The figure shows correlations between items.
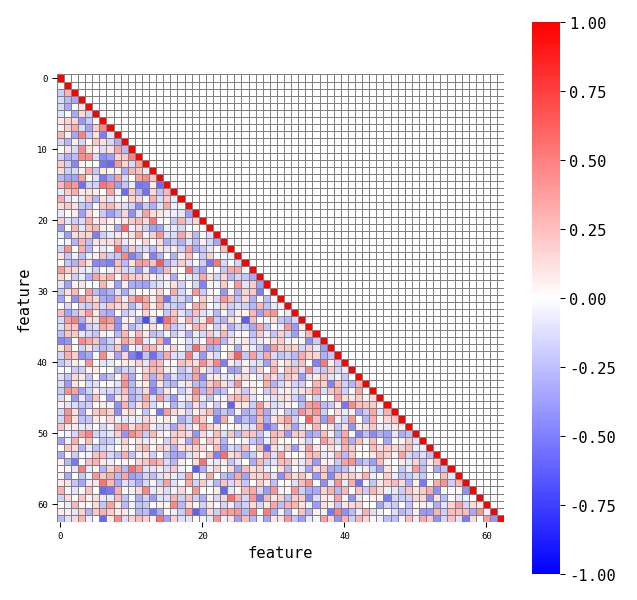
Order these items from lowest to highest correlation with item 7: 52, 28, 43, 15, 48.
52, 43, 48, 28, 15
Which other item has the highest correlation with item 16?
60
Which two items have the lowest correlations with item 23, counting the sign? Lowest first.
58, 40
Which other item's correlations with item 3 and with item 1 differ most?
15
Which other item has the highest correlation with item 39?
25
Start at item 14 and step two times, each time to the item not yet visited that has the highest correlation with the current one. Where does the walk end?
22
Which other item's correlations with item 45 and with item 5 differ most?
26
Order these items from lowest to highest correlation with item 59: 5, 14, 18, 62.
14, 62, 5, 18
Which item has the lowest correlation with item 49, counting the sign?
29
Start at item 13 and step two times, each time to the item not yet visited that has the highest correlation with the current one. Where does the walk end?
54
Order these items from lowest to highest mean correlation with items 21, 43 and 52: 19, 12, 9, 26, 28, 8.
8, 26, 19, 12, 28, 9
